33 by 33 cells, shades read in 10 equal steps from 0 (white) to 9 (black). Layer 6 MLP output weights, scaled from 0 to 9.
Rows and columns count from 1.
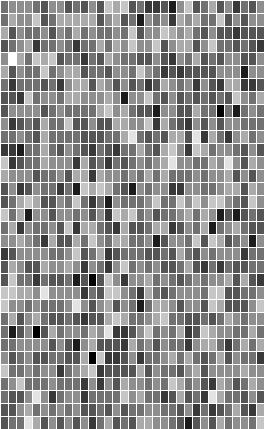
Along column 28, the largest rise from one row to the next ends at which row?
17
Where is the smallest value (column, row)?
2, 5
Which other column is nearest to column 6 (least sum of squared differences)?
9
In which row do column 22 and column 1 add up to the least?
13
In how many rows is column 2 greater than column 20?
15
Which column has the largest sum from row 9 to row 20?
14
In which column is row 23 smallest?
6
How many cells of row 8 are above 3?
26
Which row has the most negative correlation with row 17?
33
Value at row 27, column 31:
3
